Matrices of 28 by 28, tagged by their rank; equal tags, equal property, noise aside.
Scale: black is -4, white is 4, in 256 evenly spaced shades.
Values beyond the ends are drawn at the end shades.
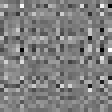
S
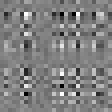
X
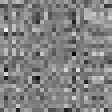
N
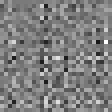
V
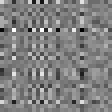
X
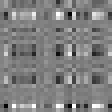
X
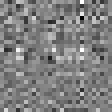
V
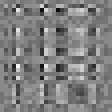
X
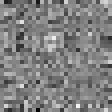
N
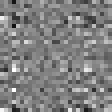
V
